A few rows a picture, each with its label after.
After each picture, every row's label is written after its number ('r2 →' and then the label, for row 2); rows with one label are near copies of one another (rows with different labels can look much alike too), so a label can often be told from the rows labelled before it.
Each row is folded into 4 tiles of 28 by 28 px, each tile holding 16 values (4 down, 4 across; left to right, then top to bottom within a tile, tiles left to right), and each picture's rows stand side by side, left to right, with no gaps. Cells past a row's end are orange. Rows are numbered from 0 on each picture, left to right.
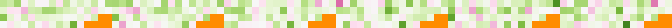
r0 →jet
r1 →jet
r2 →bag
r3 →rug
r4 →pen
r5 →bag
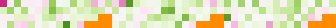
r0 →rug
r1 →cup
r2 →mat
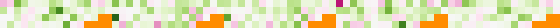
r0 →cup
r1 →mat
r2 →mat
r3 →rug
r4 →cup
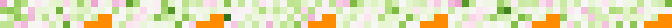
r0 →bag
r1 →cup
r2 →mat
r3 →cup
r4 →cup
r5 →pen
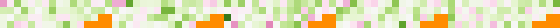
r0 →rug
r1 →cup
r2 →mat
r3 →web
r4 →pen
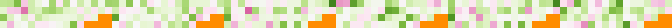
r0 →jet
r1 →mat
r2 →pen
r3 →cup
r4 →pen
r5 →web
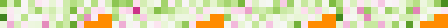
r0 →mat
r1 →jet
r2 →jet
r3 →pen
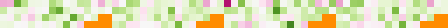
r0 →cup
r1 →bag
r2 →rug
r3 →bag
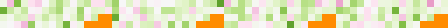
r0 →web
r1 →pen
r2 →bag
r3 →bag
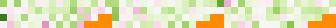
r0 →mat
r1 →pen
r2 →rug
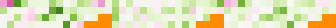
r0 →cup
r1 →pen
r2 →cup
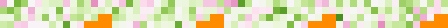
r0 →bag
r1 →web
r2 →cup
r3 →mat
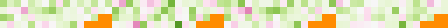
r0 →jet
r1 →web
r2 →jet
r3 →bag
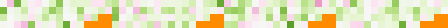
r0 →web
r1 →pen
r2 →bag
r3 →web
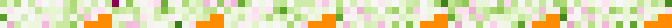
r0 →mat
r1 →rug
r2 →cup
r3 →pen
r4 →jet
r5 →pen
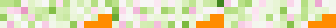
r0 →jet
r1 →pen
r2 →bag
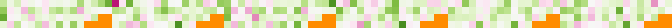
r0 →pen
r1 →rug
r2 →pen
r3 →web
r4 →web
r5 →bag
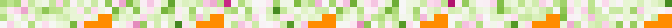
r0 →jet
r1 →web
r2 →rug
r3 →web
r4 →rug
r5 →pen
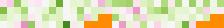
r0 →web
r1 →jet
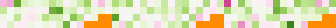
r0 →cup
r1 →mat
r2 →rug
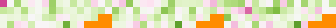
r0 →rug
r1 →web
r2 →jet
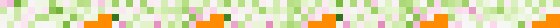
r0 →cup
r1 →mat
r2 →mat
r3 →mat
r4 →jet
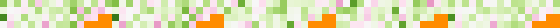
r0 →mat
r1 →mat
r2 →web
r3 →bag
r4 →mat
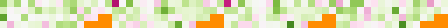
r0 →mat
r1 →rug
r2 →rug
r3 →bag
